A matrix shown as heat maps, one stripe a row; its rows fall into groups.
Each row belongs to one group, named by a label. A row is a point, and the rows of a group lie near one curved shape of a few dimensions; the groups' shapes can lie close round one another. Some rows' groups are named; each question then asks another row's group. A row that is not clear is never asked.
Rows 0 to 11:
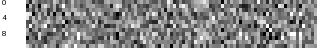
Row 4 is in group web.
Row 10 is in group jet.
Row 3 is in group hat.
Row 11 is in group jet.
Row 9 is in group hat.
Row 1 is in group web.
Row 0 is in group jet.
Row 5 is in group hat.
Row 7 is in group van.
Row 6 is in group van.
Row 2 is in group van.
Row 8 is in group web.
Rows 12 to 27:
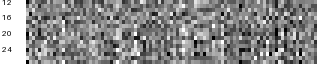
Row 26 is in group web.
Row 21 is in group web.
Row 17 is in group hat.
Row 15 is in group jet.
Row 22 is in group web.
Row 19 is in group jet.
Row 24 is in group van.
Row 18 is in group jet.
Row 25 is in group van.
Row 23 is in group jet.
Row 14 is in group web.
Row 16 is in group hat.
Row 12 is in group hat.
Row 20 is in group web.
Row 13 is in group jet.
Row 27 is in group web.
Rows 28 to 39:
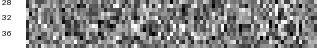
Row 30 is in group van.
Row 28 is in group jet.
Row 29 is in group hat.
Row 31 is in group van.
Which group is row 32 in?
web
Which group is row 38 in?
jet
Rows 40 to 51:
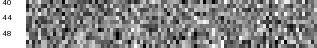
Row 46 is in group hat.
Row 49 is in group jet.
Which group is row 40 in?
hat
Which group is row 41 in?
hat
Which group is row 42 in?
van
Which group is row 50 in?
web
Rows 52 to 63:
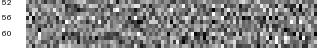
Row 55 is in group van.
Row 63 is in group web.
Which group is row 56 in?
web
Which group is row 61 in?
hat
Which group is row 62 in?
jet
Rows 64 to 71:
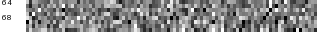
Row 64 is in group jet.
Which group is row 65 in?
van
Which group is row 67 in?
van
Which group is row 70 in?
web
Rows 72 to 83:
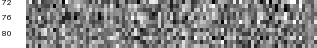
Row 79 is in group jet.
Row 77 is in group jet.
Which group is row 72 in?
hat
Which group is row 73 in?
hat
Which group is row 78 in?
hat
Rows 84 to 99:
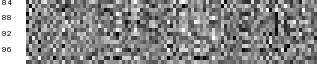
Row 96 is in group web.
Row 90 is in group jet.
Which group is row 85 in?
jet
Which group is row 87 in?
web
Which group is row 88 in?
hat
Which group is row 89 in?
web
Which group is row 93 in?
van
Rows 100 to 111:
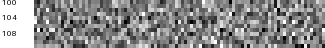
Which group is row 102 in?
hat
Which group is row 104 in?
jet
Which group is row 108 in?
jet
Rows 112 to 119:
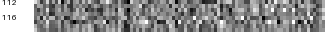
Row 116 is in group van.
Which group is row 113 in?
jet
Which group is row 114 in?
jet
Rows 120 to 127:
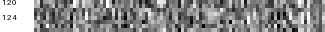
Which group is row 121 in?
jet
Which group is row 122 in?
hat
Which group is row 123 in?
hat
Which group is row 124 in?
hat
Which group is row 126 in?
hat
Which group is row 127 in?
jet
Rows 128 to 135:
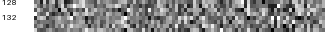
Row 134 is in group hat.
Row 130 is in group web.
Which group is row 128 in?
van
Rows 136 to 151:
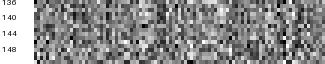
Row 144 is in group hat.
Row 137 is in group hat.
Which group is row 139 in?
hat
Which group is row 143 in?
hat
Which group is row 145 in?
jet
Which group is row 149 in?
web
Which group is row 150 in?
van
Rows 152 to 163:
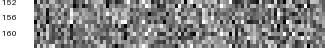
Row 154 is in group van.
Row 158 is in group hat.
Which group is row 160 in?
jet
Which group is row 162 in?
hat
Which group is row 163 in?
van
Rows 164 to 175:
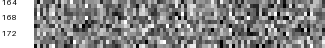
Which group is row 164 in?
van
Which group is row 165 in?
web
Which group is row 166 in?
van
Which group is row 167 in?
van
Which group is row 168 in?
web
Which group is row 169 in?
hat
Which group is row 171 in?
van
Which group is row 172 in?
web
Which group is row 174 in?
hat
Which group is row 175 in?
van
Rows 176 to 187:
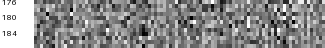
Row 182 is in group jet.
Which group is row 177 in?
hat
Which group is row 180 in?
jet
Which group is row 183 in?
web
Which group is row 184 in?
web
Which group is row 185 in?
hat
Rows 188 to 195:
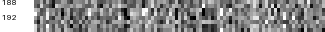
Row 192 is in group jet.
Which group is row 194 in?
van
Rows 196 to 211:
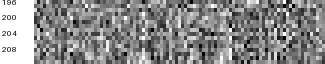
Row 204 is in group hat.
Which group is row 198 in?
jet
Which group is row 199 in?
web
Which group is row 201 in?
hat
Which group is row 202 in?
jet
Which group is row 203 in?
web
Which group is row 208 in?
web
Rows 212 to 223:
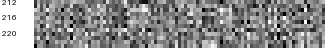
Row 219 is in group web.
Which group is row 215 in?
jet
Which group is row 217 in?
van
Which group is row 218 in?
hat
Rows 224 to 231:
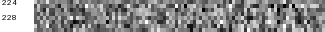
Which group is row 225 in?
web
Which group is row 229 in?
hat
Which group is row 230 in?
jet
